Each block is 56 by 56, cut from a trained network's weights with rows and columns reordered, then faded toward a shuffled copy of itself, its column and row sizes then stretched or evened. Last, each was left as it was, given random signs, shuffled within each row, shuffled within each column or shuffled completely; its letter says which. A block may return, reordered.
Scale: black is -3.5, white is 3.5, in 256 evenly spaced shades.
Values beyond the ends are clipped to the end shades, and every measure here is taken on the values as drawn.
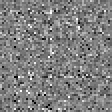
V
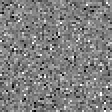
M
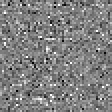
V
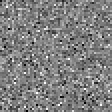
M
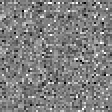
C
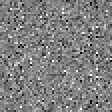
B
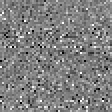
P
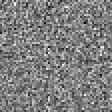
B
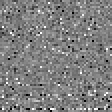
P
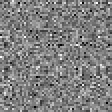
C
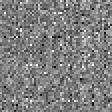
C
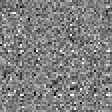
C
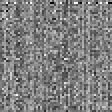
C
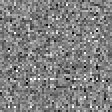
V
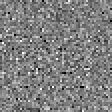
P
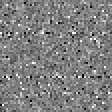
P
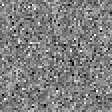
M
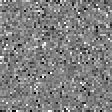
P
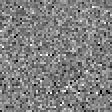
P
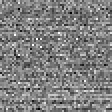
P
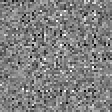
V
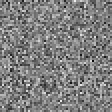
V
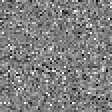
P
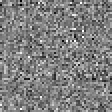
V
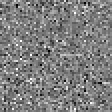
V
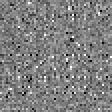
C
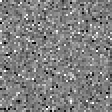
B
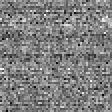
P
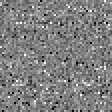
P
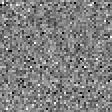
P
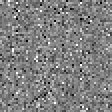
B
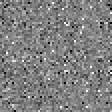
V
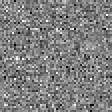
C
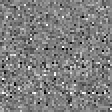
V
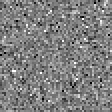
M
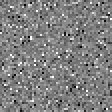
M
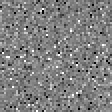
M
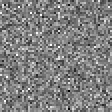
B
